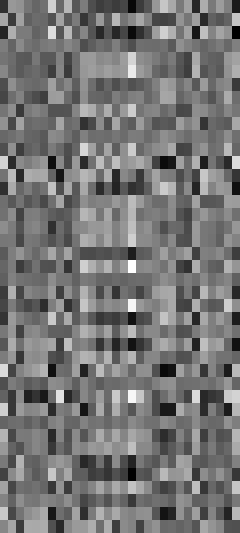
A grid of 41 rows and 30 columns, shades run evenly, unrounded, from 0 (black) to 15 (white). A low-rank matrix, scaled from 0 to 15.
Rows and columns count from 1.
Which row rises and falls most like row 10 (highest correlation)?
2
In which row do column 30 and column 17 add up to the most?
31
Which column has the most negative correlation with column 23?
11
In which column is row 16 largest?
17
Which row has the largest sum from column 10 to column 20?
21
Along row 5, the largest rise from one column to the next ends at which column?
25
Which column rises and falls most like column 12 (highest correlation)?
14
